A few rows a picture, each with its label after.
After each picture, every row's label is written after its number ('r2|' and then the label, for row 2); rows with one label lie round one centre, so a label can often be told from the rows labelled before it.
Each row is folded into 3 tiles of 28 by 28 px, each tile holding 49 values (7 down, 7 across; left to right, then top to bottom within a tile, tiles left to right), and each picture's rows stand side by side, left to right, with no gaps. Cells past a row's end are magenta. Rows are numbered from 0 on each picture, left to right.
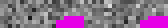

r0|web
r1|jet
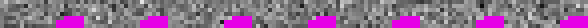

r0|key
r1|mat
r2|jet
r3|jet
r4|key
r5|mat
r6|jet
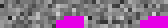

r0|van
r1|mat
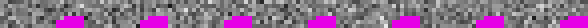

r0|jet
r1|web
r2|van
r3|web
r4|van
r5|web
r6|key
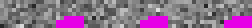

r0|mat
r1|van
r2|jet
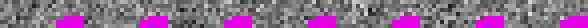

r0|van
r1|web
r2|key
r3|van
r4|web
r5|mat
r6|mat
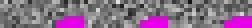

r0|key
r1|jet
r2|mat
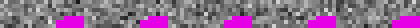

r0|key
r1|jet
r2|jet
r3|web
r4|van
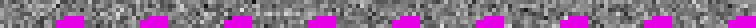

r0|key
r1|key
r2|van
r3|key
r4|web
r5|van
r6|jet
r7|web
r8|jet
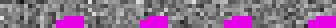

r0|mat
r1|key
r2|key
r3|web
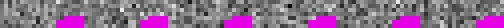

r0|key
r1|web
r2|mat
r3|jet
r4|van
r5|web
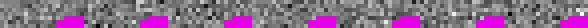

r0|mat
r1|key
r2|jet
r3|jet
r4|key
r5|key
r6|web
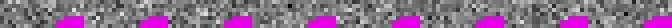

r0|web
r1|van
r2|key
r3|van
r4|mat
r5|van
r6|web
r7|web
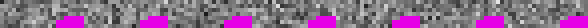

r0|key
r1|mat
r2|web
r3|jet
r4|mat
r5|van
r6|jet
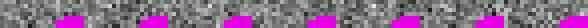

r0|jet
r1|jet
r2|key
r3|mat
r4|key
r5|jet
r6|key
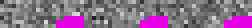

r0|web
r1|van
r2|jet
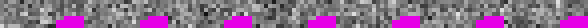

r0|mat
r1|key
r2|web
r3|mat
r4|key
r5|van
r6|key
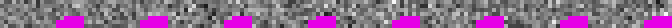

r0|jet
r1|web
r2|jet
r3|jet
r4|key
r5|van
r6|key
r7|web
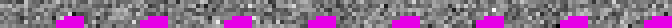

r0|mat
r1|key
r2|jet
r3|mat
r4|van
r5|web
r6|web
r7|van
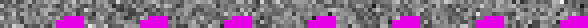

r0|mat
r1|jet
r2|web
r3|van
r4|jet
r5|web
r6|mat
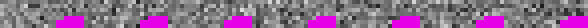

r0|jet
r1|van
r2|web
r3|web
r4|van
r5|web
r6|jet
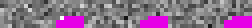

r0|jet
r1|jet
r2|key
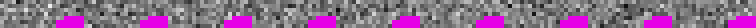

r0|mat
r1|jet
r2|mat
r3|van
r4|van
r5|van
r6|jet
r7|jet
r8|web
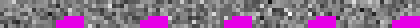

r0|key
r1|jet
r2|mat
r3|van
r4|web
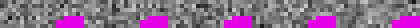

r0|van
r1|mat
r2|jet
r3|web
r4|key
